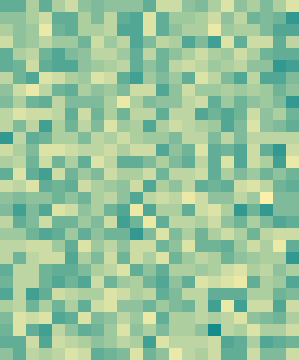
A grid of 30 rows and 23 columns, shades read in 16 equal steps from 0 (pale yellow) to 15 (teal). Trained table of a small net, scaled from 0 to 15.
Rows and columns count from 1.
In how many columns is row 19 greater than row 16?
12
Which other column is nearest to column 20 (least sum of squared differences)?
9
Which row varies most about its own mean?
18
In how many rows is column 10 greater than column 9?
18
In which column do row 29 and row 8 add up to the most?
22
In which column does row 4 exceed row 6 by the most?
15
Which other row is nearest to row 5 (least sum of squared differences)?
6
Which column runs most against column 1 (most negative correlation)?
10
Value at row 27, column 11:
6
